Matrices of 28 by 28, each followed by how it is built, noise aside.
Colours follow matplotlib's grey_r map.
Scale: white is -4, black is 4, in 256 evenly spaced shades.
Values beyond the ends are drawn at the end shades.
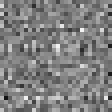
low rank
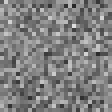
repeating columns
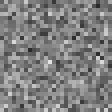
repeating columns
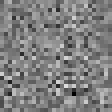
low rank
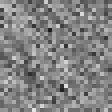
Toeplitz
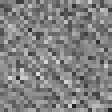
Toeplitz
